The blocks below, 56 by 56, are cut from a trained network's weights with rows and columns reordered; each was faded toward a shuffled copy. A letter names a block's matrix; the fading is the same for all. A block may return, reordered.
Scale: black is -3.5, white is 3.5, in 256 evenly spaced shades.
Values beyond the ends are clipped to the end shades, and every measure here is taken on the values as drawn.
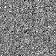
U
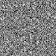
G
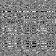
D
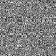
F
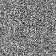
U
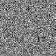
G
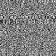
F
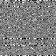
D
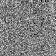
U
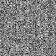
U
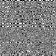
D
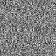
F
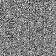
U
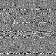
D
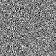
G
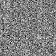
U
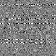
D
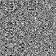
G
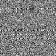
F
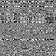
D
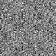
G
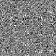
G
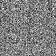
U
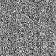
U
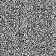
U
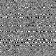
D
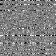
D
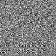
F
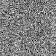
U
